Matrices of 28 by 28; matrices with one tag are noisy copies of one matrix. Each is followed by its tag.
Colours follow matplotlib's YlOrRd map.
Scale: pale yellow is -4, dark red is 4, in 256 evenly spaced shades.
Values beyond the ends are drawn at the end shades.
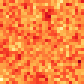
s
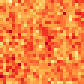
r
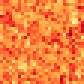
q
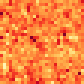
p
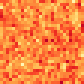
q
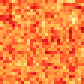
q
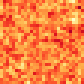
q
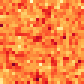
s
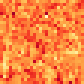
p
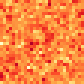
r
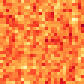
q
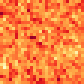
p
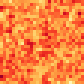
r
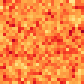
q
